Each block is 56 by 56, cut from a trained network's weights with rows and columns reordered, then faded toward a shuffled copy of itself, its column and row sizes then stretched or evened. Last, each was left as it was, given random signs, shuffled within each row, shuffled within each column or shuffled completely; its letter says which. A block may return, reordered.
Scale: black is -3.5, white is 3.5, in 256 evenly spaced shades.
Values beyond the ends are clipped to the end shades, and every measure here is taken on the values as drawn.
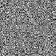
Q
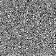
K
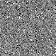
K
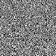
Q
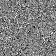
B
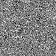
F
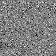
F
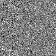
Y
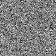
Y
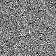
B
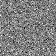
B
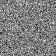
F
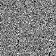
Y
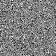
Y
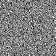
Y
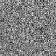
Q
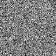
K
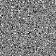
K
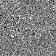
K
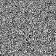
K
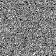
F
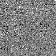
K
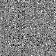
K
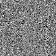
Y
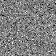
B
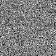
K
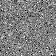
B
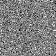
F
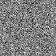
Q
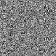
Q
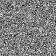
F
